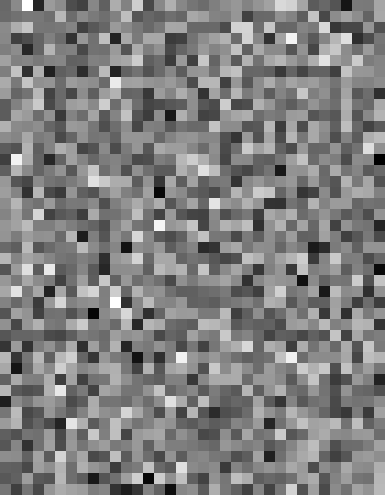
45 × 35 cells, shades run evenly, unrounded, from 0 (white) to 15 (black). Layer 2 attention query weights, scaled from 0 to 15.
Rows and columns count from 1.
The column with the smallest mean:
11
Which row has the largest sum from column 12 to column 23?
45
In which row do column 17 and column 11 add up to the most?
4
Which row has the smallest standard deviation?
41
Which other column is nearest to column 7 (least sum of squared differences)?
34
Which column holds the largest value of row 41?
3
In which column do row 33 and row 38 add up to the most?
15
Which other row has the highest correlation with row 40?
32
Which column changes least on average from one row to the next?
33
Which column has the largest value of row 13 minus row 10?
21
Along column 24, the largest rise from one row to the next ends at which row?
25
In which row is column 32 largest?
1
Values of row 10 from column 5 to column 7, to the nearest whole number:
11 9 6
